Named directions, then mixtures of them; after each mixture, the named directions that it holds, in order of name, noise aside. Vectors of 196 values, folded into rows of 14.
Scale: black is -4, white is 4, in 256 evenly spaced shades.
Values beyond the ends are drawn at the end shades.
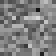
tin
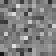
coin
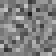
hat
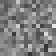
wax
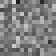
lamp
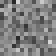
lamp.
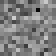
hat, tin.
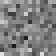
coin, tin.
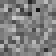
hat, tin.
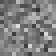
tin, wax.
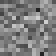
tin.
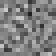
hat.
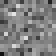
coin.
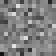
coin.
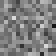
tin, wax.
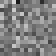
lamp.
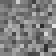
hat, wax.
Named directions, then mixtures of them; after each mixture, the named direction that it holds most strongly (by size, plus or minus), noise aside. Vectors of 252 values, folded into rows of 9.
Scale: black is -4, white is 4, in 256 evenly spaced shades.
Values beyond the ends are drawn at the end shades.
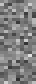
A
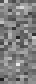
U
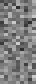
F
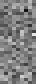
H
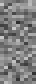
A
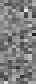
H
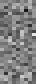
H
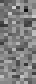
F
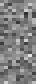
A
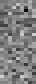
H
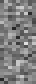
U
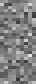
A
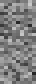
H
